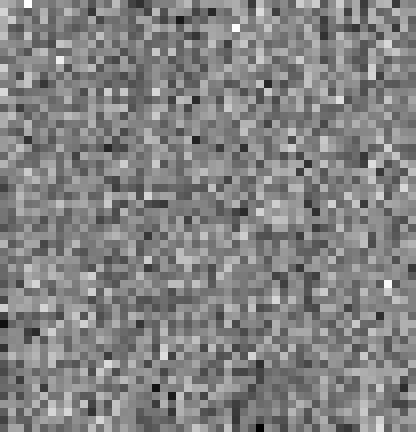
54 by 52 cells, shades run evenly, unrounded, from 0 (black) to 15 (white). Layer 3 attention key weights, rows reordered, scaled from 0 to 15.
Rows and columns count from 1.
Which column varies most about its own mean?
1
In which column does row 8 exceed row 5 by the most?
8
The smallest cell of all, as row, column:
54, 33
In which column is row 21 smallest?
39
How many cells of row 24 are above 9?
8
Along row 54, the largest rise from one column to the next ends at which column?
34
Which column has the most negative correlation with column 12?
13
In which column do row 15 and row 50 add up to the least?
22
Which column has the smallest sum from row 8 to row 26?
18
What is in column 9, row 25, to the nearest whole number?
5
